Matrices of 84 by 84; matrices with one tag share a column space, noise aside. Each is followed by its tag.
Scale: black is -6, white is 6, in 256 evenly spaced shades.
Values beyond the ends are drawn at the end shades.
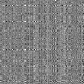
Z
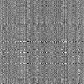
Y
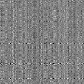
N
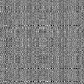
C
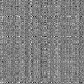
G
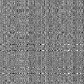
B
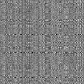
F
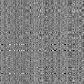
B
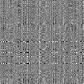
Y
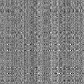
B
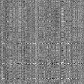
N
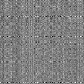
G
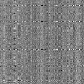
Z
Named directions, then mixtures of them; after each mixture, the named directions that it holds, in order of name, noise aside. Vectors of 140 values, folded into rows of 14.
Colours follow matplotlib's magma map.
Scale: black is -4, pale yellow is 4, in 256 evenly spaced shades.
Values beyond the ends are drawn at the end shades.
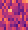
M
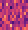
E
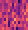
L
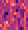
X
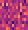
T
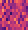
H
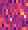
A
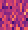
E, T, X.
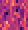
X.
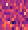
E, T, X.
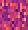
T, X.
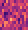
A, H, X.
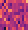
H, M.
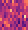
A, M, X.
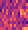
A, E, L.
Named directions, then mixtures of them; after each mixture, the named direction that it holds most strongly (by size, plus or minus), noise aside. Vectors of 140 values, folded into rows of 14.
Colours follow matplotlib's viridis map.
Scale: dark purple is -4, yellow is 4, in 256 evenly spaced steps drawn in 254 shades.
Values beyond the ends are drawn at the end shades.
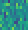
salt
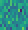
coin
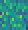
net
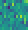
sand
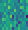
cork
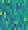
salt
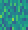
coin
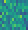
net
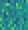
salt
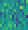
cork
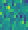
sand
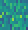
net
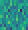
coin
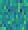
coin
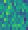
net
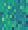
cork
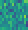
sand
